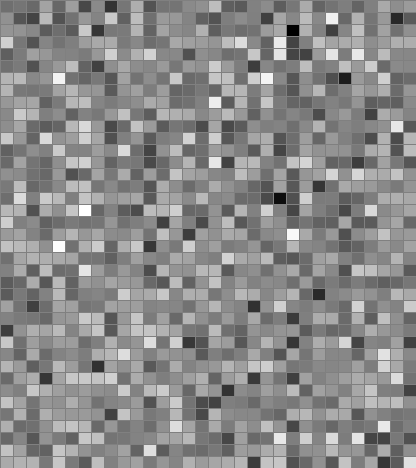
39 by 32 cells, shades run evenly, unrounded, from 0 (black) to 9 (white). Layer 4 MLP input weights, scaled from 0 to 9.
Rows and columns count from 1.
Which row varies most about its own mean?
7
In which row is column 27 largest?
29
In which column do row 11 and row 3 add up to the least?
23
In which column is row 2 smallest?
31
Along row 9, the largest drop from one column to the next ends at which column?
18
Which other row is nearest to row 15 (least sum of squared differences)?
4
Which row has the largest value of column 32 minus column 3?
26
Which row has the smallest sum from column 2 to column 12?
1
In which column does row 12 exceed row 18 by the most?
15
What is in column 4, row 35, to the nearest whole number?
6
